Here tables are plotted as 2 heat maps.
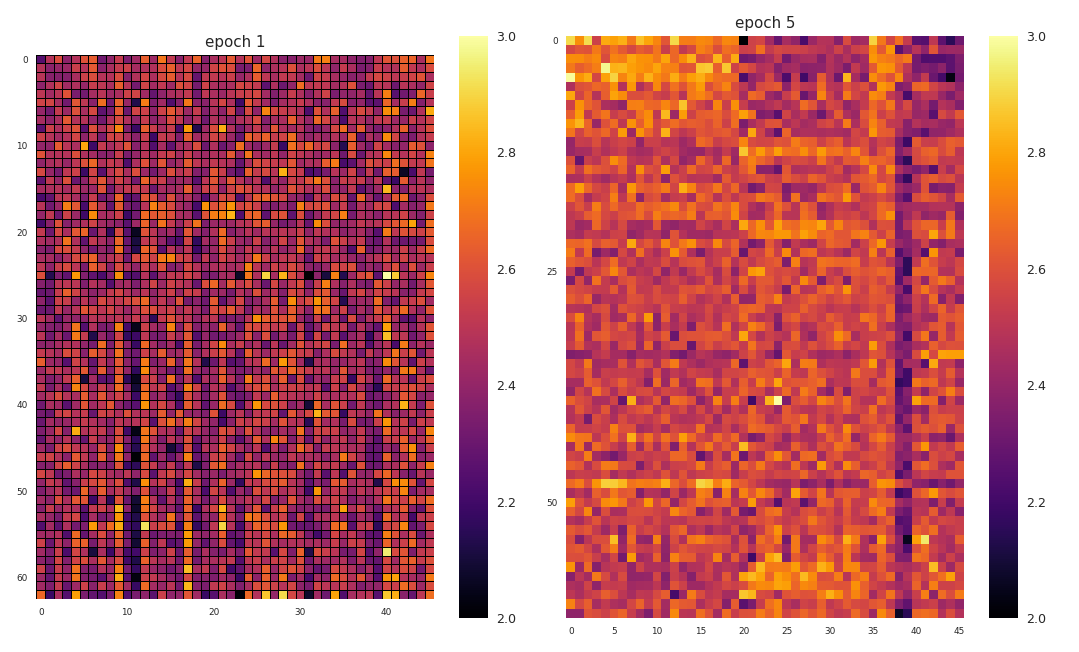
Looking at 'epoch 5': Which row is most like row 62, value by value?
37
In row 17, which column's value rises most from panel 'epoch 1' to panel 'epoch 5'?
5
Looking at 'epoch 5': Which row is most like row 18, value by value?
19
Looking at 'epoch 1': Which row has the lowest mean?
32
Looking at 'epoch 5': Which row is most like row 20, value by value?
12
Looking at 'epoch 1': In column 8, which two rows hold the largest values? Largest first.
54, 40
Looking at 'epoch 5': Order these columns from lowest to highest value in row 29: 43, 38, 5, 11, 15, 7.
38, 5, 15, 7, 11, 43
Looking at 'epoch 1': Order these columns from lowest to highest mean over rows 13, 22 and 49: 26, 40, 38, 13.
38, 13, 26, 40
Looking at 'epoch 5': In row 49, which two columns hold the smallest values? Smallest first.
38, 39
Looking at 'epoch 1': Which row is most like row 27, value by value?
7
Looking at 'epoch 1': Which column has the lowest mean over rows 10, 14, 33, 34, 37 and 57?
11
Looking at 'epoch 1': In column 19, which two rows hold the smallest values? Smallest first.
35, 62
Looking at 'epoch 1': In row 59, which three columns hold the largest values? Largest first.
17, 9, 4
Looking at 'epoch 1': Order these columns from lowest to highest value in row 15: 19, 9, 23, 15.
15, 9, 19, 23
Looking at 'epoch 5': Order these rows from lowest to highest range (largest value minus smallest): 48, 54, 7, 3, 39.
7, 48, 3, 39, 54
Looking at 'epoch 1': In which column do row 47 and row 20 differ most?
18
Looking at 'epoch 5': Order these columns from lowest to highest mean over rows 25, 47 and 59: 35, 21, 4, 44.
44, 4, 35, 21
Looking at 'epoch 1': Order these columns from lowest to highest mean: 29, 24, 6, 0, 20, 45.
0, 6, 20, 29, 24, 45
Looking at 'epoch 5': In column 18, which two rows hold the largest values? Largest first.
3, 48
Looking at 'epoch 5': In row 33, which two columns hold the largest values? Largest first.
35, 21
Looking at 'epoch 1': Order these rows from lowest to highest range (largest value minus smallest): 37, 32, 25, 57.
37, 32, 57, 25
